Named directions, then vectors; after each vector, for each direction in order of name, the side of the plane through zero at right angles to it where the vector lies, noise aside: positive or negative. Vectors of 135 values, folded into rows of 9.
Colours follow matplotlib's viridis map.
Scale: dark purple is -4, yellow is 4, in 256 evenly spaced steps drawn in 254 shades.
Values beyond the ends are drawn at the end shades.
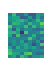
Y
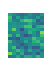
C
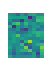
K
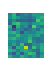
negative, positive, positive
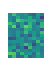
positive, negative, positive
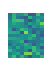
negative, negative, positive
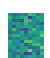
positive, positive, negative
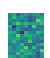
negative, positive, positive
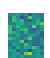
negative, negative, positive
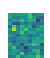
positive, negative, negative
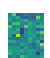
positive, positive, positive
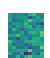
positive, positive, negative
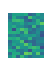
negative, negative, positive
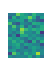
negative, negative, negative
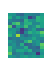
positive, positive, positive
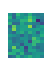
positive, negative, negative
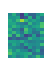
positive, negative, positive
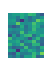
negative, positive, negative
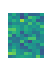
positive, negative, positive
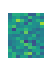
negative, negative, positive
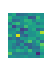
positive, positive, positive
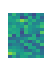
positive, negative, positive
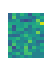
negative, positive, positive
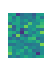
positive, positive, positive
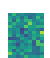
positive, positive, positive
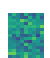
positive, negative, positive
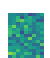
positive, negative, positive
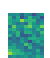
positive, negative, positive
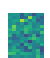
positive, negative, positive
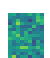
negative, positive, positive
